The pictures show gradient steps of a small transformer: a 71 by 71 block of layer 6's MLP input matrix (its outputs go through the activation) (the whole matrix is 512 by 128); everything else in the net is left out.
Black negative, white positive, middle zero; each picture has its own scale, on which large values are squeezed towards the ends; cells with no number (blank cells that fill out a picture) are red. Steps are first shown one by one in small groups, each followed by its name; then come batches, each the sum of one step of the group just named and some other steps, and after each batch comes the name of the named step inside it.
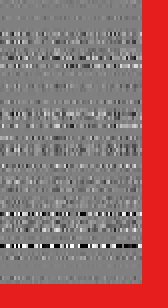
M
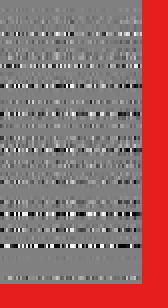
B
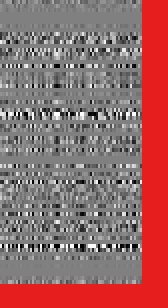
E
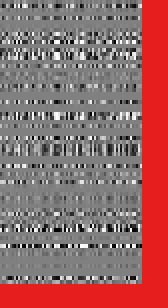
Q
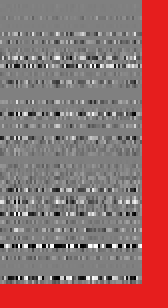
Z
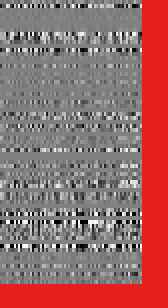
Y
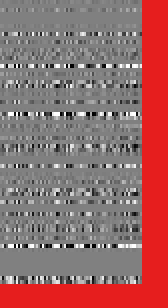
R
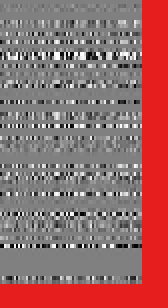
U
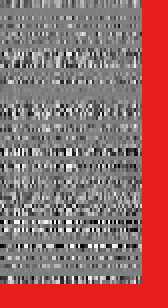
Z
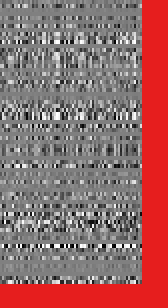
Q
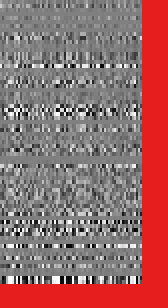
R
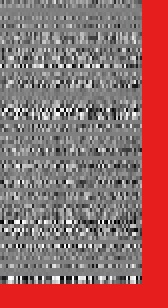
E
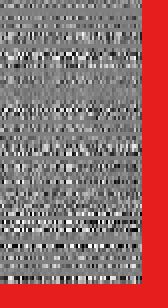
Z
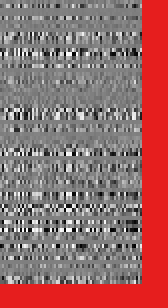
Y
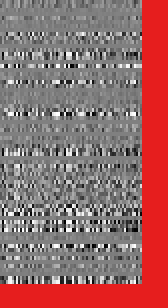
R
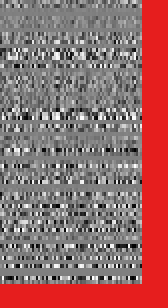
U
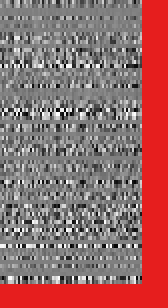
E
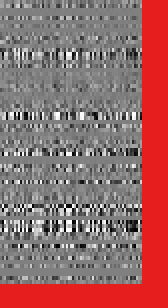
E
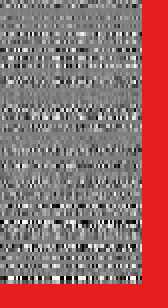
Y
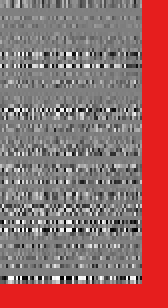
E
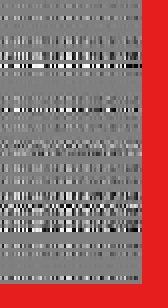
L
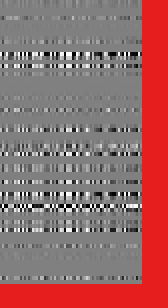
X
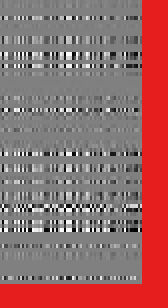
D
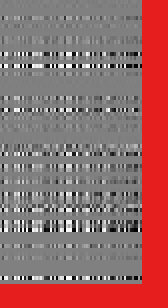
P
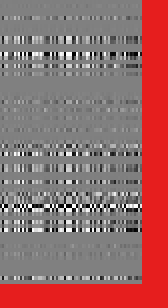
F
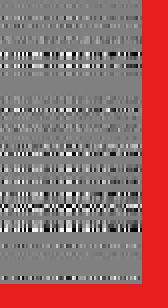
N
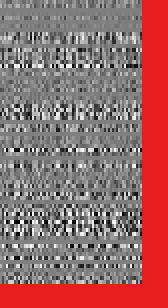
L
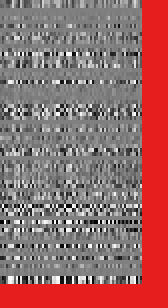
F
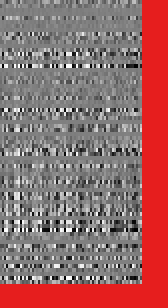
P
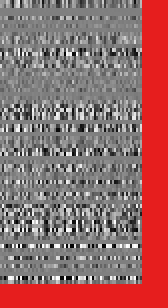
N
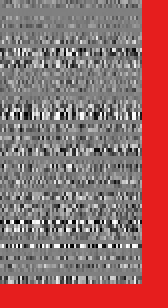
N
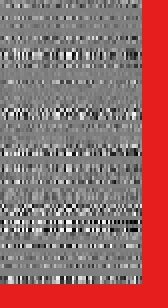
D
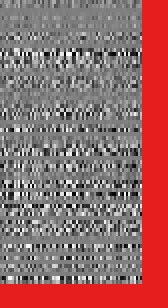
X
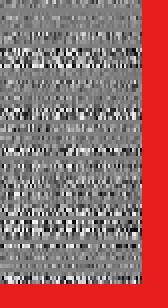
P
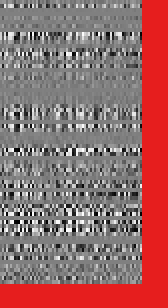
N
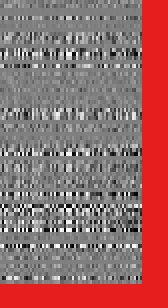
D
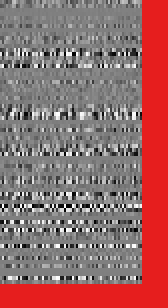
X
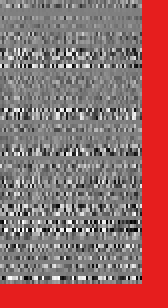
P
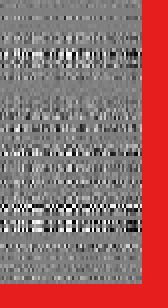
F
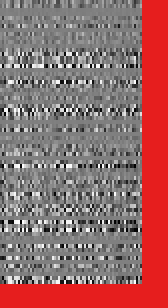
P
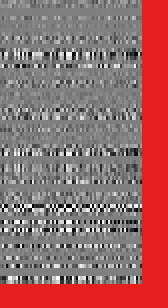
F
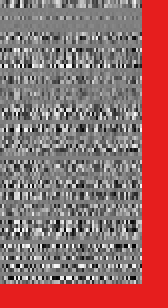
L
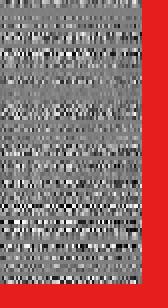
F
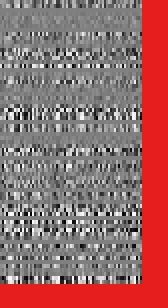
P
